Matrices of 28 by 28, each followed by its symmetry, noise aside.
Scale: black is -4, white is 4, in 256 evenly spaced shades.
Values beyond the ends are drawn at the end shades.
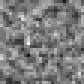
no symmetry.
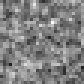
no symmetry.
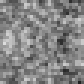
mirrored top to bottom.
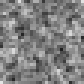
same after a half turn.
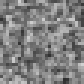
antisymmetric.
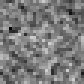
symmetric across the other diagonal.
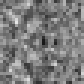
mirrored top to bottom.
